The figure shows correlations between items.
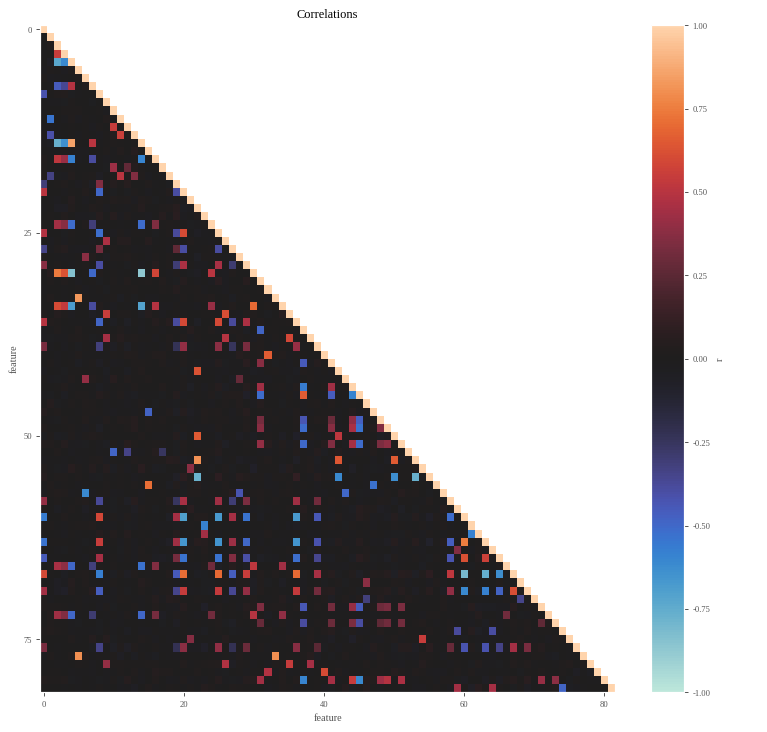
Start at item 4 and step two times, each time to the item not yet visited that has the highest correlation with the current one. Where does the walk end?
7
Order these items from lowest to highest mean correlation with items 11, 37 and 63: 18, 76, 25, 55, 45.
25, 76, 55, 18, 45
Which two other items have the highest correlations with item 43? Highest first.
6, 28
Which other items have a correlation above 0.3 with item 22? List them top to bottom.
42, 50, 53
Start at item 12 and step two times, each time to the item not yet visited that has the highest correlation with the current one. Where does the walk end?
17
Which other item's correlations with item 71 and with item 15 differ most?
56
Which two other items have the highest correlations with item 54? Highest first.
75, 21
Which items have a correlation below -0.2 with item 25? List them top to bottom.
8, 19, 27, 60, 63, 65
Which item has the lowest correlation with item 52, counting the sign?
10
